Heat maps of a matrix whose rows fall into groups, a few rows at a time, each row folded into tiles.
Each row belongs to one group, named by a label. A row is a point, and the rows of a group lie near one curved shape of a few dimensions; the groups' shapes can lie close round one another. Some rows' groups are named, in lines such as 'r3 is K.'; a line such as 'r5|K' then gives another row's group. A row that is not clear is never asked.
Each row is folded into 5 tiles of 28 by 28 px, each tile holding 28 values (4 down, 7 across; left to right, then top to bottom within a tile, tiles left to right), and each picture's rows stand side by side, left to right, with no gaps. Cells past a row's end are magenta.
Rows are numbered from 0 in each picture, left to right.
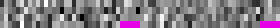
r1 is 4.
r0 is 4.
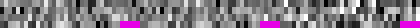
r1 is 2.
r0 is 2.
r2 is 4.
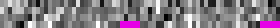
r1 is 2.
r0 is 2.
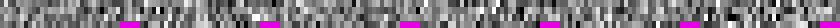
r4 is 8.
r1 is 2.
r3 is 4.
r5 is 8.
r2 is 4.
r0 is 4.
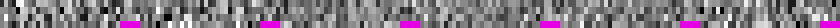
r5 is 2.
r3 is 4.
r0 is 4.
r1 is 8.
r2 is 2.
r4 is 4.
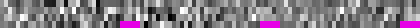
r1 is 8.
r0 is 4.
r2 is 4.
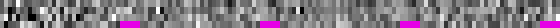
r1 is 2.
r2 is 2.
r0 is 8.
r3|4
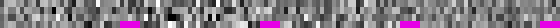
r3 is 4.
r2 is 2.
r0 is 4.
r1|8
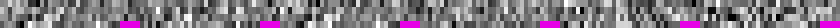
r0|2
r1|8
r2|2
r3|8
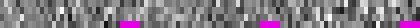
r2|8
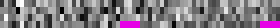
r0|4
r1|8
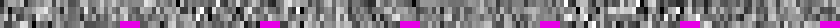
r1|4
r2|2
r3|2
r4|4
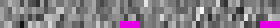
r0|2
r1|4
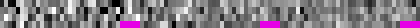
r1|8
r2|2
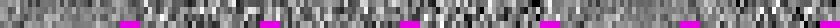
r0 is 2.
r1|4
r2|8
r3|4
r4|2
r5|4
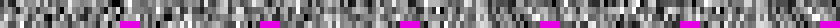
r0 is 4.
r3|2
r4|4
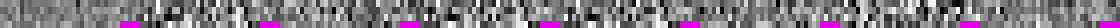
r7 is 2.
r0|2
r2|4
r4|8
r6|4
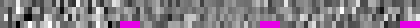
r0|8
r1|2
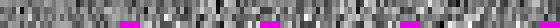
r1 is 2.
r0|2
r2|2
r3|2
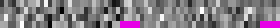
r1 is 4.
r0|4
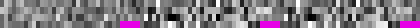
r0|4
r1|8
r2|8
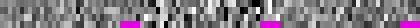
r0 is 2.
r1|4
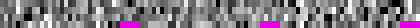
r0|8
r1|2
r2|4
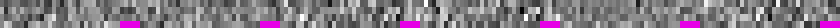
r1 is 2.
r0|2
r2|4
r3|4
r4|2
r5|4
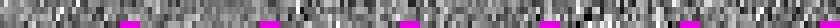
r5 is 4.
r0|4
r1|2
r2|2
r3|4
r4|8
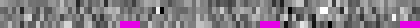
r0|2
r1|2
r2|8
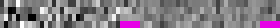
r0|8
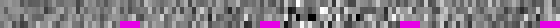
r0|2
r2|8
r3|4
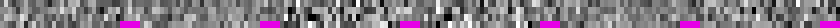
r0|4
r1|2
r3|8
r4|2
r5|4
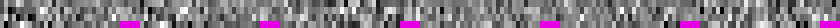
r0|8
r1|8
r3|2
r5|2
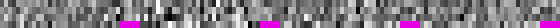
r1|8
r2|2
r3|2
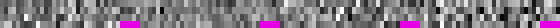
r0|2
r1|2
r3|4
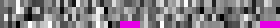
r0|8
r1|4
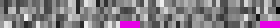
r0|2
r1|4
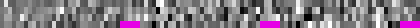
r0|4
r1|4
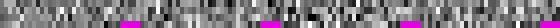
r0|4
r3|8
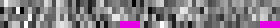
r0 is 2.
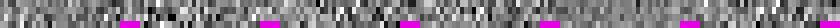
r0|4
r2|4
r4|2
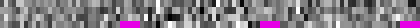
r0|4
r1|8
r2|2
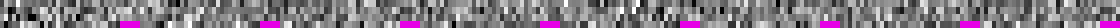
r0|8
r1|2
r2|2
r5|2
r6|8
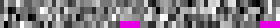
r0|8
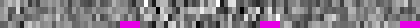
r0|2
